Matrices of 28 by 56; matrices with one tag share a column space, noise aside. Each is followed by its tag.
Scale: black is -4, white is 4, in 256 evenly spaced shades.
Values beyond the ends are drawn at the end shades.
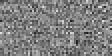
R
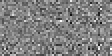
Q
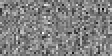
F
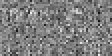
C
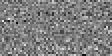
Q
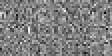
C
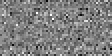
Q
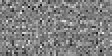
R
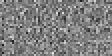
C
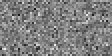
Q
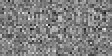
C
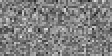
C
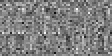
F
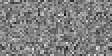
Q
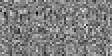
C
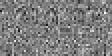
C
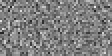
R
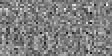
F
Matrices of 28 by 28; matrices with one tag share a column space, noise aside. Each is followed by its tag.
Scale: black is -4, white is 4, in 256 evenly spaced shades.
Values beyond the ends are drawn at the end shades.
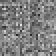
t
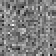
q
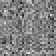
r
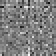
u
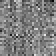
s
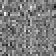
q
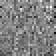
u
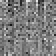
s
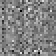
r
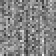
s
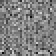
r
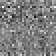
u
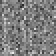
r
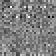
u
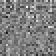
u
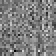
t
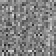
t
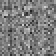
q
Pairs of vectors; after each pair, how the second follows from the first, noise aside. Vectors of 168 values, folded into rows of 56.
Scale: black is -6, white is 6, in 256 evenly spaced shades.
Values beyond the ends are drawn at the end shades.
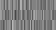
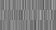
reversed, negated, shrunk.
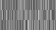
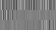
partly zeroed.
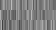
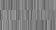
negated, shrunk.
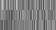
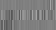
partly zeroed.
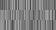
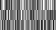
wrapped around, negated, scaled up.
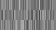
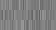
shrunk.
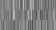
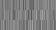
negated, shrunk.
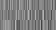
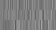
negated, shrunk.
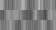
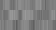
reversed, negated, shrunk.
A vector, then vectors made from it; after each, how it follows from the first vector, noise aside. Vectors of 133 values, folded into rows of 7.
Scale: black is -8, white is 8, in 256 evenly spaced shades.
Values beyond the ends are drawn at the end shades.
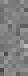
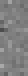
reversed, negated, partly zeroed.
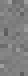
reversed, negated, partly zeroed.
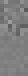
partly zeroed.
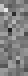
wrapped around, scaled up.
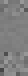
partly zeroed.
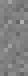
reversed, negated, partly zeroed.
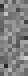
wrapped around, scaled up.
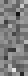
wrapped around, scaled up.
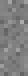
reversed, negated, partly zeroed.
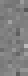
partly zeroed.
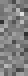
wrapped around, scaled up.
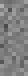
wrapped around.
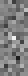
wrapped around, scaled up.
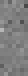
reversed, partly zeroed.
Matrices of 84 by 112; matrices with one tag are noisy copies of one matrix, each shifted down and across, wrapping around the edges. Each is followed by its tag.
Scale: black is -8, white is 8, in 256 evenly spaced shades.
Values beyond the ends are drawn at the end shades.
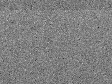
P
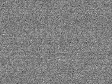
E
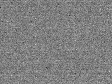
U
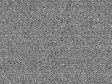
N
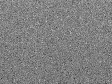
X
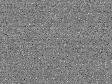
U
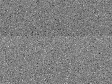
P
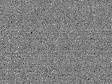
U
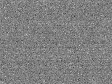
U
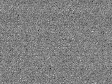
E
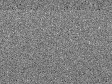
X
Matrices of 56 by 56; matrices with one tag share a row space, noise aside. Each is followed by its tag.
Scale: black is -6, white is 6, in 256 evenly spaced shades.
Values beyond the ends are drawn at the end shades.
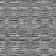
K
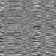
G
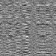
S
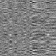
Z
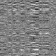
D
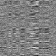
D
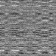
K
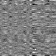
Z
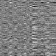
Z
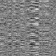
D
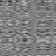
S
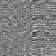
Z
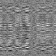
S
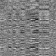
D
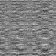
K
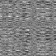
S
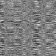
G
